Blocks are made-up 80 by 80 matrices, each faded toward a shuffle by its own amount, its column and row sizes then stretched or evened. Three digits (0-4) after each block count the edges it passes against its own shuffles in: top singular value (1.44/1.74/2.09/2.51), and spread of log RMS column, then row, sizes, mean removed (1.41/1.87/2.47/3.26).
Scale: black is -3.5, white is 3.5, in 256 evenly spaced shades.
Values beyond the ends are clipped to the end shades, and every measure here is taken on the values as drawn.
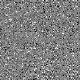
2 2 2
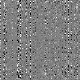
1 4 1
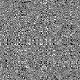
3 2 2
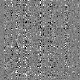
2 4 2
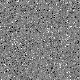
0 1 1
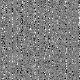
0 4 0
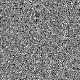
1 1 0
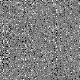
2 3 0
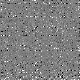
1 2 3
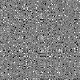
3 2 1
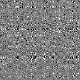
3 3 3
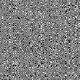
3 3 2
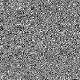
2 1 2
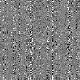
3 4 1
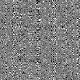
3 3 0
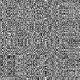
3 3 0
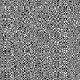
4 2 0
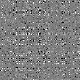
3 3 3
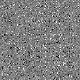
2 2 1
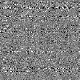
2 0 3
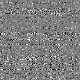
1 2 4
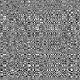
4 2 4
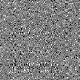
3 2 1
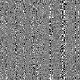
3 4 1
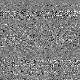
1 0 4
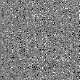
0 3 1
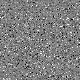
0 0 1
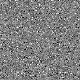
1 0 2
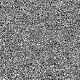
1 0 1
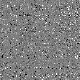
1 2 2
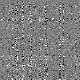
0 4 3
